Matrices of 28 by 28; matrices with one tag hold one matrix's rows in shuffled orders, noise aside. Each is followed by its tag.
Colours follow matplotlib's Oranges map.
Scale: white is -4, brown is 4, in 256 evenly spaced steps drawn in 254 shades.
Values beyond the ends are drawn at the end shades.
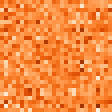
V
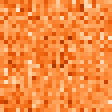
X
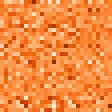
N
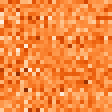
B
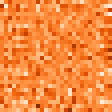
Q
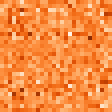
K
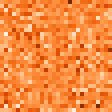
V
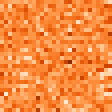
Q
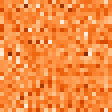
B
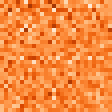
N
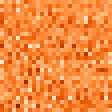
B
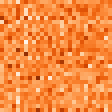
B
